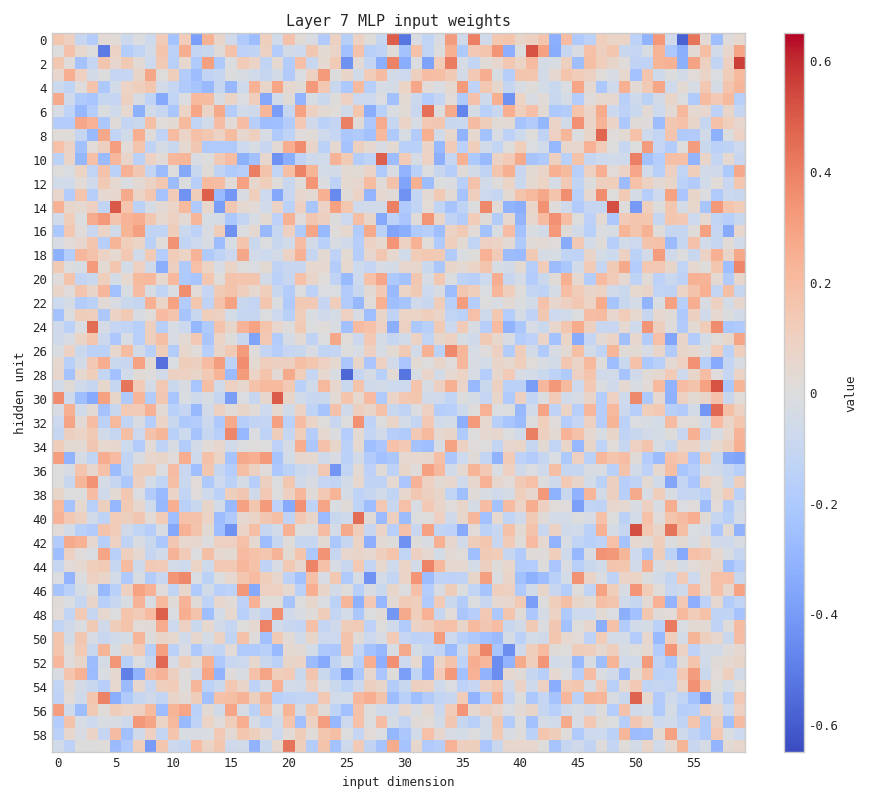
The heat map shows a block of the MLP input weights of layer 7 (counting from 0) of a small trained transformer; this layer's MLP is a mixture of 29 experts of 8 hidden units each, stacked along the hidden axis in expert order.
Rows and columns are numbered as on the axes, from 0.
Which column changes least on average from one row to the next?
52
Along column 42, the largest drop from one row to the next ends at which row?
53
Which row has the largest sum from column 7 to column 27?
43
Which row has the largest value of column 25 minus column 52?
7
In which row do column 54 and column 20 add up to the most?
59
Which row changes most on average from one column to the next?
0
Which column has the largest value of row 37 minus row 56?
2
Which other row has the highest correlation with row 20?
57
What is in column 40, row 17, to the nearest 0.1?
-0.2
